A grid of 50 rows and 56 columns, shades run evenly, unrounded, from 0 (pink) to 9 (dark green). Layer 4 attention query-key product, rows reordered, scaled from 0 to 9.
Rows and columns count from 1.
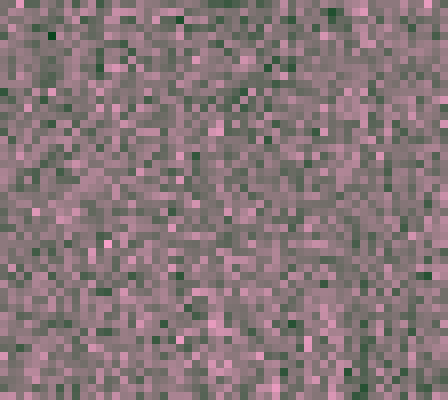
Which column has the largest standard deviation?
46
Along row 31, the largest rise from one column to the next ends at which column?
15
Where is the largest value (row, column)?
5, 7
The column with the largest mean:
37
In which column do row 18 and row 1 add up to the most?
34
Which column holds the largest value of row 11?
35
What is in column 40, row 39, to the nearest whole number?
3
